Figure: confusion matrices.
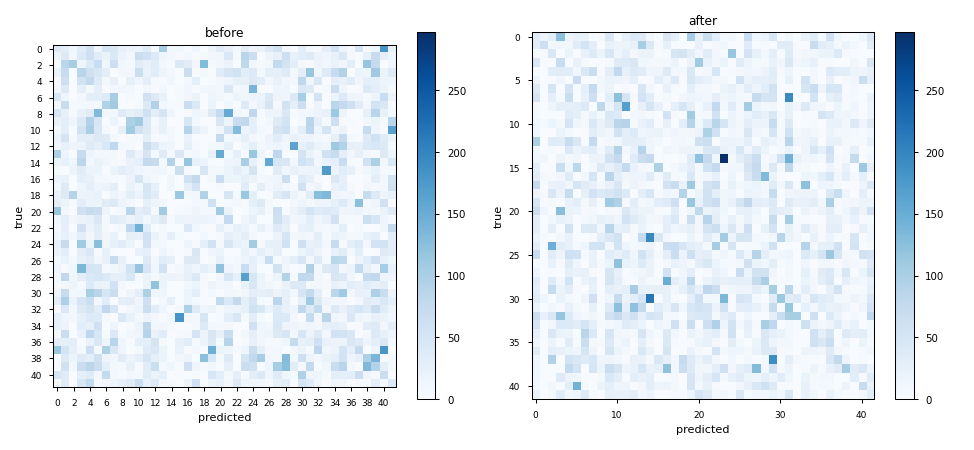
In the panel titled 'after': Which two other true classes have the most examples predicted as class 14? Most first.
30, 23
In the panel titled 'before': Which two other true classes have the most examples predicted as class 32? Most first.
18, 37
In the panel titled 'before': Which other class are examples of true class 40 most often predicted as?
30
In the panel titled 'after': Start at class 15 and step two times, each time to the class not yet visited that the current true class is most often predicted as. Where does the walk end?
5
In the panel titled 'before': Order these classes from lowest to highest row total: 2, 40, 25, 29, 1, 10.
25, 29, 40, 1, 2, 10
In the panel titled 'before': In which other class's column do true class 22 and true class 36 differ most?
10
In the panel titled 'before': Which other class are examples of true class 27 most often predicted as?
3
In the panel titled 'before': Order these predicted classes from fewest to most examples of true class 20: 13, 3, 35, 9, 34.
35, 34, 3, 9, 13
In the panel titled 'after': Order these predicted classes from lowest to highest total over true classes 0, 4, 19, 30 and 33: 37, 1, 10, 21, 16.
1, 37, 16, 21, 10
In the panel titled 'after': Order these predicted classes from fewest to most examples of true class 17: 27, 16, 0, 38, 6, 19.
38, 27, 6, 16, 0, 19
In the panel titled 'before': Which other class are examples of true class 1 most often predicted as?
23
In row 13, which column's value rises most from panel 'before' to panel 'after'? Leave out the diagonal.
10
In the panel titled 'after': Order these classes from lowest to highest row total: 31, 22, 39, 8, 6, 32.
39, 6, 22, 8, 31, 32
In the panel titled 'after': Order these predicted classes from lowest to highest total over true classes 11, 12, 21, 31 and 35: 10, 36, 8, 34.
8, 34, 36, 10
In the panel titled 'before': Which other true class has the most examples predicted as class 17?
16
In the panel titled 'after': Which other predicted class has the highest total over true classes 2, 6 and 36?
24
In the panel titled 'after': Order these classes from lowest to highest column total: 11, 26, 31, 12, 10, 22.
12, 11, 26, 22, 31, 10
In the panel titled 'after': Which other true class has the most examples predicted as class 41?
32
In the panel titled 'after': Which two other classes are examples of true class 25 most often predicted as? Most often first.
36, 27
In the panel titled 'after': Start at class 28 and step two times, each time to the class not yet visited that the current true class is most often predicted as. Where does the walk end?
9
